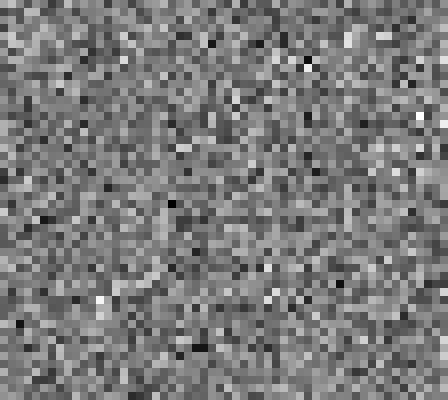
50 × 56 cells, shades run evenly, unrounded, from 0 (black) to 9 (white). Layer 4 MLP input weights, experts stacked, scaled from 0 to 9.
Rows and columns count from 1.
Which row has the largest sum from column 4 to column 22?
36
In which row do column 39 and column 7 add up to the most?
9
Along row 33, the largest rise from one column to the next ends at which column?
49
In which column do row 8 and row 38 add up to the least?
39
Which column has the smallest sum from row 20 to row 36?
43
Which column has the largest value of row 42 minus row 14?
4
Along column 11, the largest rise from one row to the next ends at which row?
17
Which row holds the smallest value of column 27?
6
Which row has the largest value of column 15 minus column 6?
37
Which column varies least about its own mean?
42
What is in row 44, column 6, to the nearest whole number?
5
